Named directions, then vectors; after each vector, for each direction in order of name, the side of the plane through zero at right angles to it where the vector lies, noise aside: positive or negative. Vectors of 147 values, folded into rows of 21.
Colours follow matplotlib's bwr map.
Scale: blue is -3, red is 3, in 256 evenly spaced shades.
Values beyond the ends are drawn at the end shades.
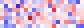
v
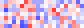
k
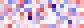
negative, negative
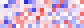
negative, positive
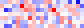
positive, positive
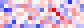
positive, positive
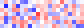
negative, positive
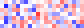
negative, positive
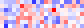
positive, positive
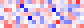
negative, negative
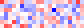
negative, negative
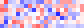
negative, positive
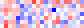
negative, negative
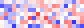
negative, positive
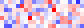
positive, positive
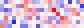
positive, positive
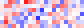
positive, negative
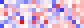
negative, positive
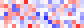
positive, negative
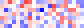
positive, positive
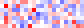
positive, negative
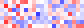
positive, negative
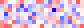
negative, negative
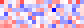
negative, negative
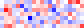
negative, negative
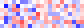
negative, positive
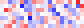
negative, negative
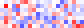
positive, negative
